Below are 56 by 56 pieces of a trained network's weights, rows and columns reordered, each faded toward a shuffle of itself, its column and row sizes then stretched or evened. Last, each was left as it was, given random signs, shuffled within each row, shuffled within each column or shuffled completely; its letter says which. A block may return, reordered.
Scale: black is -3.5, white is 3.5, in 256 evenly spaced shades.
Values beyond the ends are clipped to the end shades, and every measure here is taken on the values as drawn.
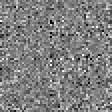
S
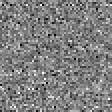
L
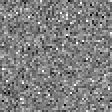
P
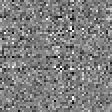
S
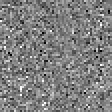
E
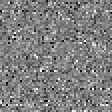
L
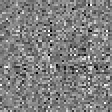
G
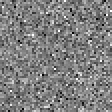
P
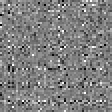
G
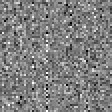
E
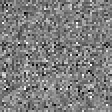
S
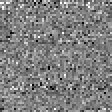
L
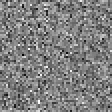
E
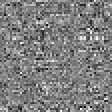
G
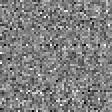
L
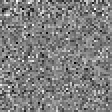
S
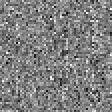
E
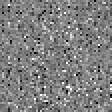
E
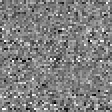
L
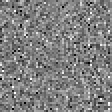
E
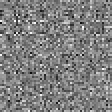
G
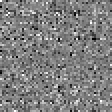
S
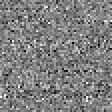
L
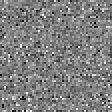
L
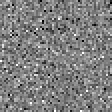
P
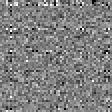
G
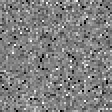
P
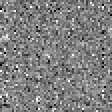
E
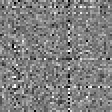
S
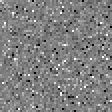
P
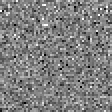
P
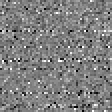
L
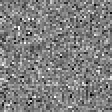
P
